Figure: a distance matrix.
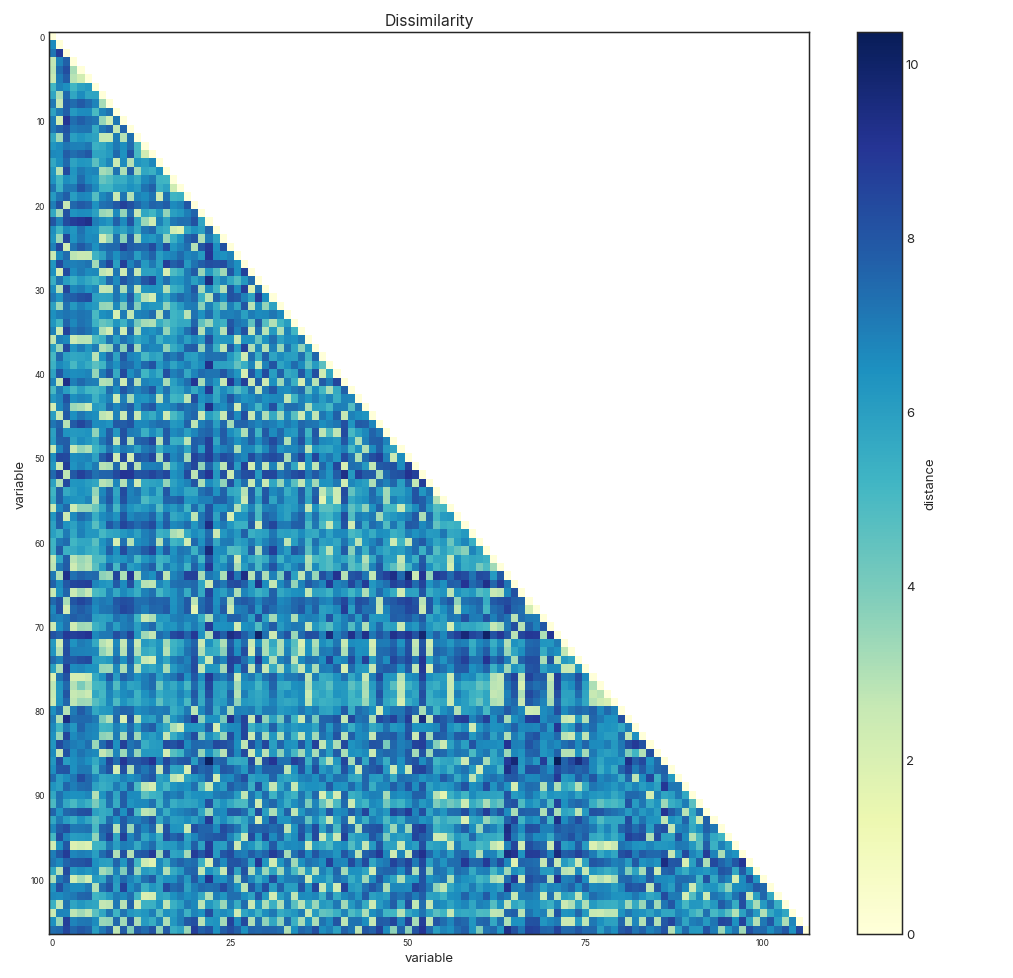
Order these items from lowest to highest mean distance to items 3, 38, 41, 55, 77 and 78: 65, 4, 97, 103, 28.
4, 103, 28, 97, 65
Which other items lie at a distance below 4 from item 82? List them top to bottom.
17, 18, 23, 59, 88
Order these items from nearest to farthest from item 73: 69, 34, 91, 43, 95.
34, 69, 43, 91, 95
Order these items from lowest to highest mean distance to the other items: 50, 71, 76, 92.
76, 92, 50, 71
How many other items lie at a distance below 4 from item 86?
7
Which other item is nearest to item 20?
68
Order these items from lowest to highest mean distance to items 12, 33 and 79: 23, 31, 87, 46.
87, 23, 31, 46
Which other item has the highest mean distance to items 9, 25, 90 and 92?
64
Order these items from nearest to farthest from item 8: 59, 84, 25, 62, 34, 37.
37, 34, 59, 62, 25, 84
